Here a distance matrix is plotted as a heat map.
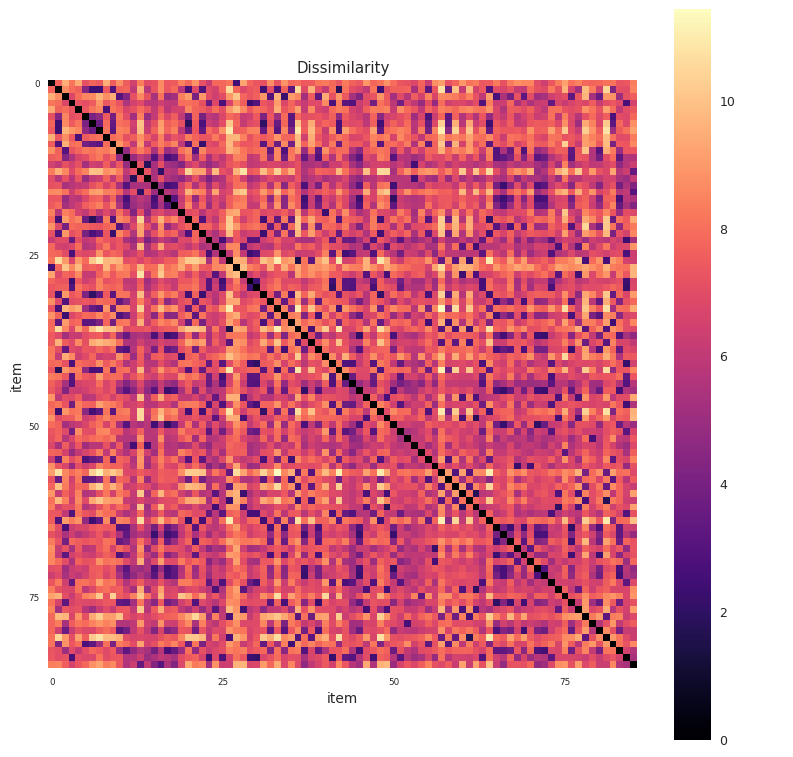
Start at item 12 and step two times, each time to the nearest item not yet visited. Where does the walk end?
53
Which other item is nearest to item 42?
1
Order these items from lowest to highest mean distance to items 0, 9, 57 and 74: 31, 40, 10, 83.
31, 83, 40, 10
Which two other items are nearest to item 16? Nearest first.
13, 85
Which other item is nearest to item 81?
61
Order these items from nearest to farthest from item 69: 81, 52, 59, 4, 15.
15, 52, 4, 59, 81
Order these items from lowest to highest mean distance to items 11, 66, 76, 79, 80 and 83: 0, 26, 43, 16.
16, 43, 0, 26
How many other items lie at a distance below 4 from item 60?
7
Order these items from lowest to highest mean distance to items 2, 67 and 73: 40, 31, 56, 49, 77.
56, 77, 49, 31, 40
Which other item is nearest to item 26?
36
